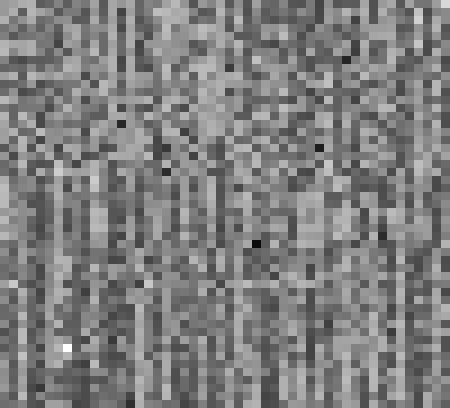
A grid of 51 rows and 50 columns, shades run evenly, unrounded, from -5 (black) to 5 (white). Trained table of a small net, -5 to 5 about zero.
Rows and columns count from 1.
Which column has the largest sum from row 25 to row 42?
45
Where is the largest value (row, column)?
44, 8
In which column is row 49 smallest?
5
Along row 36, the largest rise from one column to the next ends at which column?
17
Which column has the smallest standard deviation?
46
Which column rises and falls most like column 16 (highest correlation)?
6
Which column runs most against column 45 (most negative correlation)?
13
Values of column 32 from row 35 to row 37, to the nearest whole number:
1 0 0
